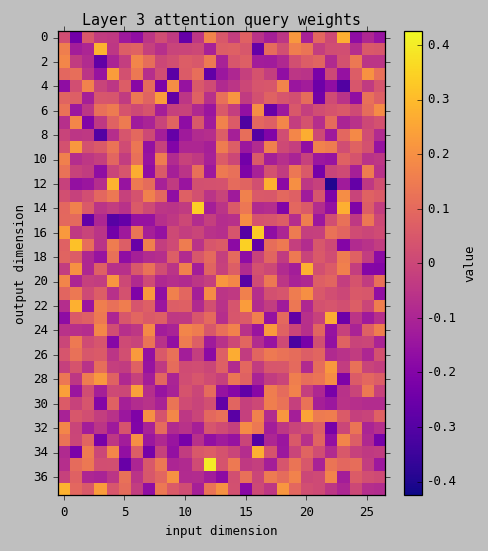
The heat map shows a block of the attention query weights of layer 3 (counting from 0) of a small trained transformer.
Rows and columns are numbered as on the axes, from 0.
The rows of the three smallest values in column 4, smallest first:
15, 16, 25
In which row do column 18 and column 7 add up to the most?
31
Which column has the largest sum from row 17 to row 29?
1
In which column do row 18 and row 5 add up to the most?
14
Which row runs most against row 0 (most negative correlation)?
3
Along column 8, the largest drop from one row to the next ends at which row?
6
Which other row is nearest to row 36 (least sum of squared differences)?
27
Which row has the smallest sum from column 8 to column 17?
33
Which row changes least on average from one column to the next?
2
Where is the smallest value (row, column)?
12, 22
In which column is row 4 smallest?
23
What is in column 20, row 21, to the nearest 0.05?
0.2
